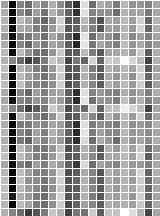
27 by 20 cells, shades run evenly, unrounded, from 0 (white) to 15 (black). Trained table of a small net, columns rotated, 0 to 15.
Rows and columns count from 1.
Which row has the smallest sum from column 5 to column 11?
17
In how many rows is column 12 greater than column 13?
10
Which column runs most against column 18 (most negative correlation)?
13
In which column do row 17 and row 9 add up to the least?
11
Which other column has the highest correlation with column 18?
8
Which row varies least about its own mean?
21
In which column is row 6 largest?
2
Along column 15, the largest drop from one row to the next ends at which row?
14
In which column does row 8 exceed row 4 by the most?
4
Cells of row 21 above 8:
5
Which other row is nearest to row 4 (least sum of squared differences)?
25
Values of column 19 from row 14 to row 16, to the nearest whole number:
11 9 7
